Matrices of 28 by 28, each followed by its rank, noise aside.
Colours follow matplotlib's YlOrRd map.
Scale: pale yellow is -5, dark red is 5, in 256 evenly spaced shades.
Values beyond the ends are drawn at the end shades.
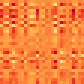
two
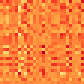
three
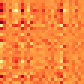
two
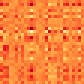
two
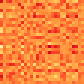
three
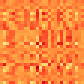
two
